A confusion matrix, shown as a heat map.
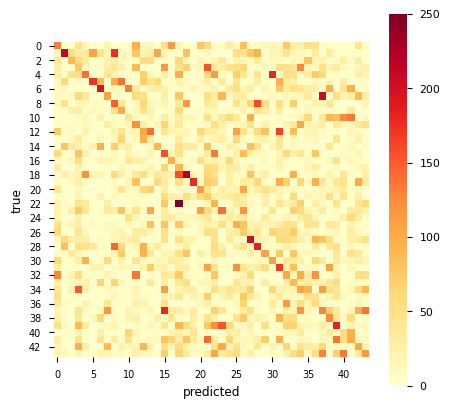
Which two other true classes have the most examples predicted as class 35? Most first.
34, 2
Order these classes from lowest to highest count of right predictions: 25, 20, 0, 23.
25, 20, 0, 23
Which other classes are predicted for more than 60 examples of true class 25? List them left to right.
13, 15, 17, 26
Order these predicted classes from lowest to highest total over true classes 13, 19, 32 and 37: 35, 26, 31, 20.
20, 35, 26, 31
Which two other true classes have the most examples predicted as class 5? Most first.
1, 28
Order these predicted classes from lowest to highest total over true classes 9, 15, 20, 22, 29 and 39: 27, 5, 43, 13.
5, 43, 27, 13
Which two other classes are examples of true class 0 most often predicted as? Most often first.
16, 11
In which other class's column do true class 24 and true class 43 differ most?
37
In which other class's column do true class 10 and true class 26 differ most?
40
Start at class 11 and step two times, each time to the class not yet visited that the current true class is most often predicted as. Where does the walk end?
3
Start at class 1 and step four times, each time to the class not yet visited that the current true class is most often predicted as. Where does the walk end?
31
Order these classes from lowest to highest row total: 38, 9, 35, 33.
9, 35, 33, 38
